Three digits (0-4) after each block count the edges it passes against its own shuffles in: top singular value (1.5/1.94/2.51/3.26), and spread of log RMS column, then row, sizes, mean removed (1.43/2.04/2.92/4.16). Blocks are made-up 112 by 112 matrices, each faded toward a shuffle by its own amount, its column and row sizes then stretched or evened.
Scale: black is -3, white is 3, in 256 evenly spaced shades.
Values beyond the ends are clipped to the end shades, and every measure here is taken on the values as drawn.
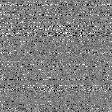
0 0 4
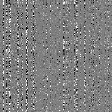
3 4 0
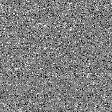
0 0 2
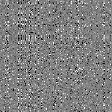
3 3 1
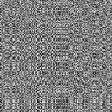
4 3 2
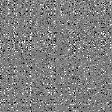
2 3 2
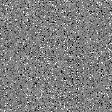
1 2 0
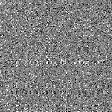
2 1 2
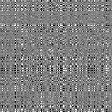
4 3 4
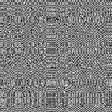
4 1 0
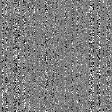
0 4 0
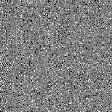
2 2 0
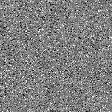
1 0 1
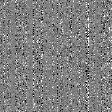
0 4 0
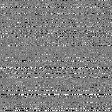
1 1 4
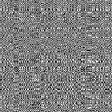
4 0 3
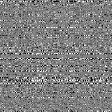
3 1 4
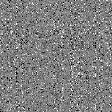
2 2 1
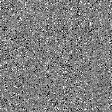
1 2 1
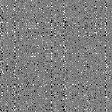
3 3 2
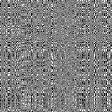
4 4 2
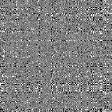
3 3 3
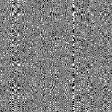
3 3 1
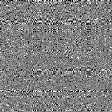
3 1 3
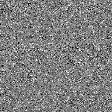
1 0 2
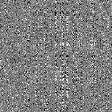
2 3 1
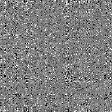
2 3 2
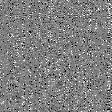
2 2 0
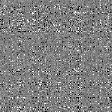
2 3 3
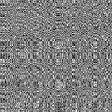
4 2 0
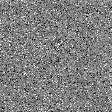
0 1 0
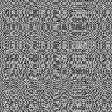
4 0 1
